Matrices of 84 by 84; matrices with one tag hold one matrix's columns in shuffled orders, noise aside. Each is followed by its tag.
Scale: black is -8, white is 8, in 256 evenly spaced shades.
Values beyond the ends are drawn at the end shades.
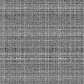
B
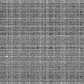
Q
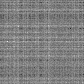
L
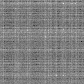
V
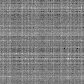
B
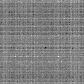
Q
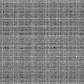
Q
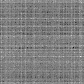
Q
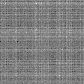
V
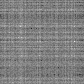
L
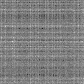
L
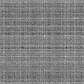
Q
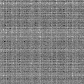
V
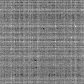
L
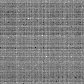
Q
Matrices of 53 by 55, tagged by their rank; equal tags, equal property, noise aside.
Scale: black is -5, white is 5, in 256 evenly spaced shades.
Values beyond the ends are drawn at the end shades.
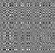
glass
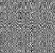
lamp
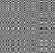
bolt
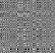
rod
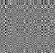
glass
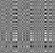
bolt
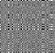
bolt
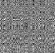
lamp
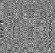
lamp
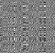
rod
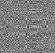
rod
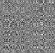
lamp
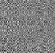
rod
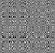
rod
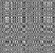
bolt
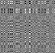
bolt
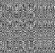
lamp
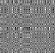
glass
